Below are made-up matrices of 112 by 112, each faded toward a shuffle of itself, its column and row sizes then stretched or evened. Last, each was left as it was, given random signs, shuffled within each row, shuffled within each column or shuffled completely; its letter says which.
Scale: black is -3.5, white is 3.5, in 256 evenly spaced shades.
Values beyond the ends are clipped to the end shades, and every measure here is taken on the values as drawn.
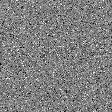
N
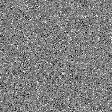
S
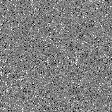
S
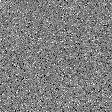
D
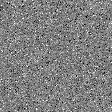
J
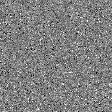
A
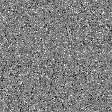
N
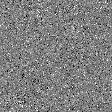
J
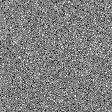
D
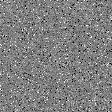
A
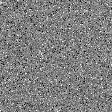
J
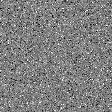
N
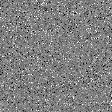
A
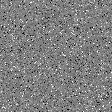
D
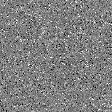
S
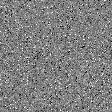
J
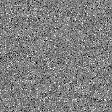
S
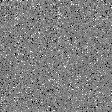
S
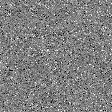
N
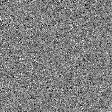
A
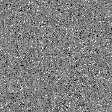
A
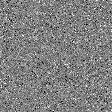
A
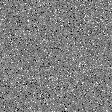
N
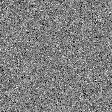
D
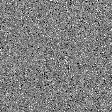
J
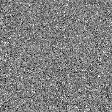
A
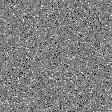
D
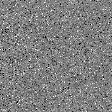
S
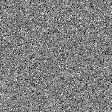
A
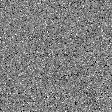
N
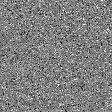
J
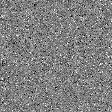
A
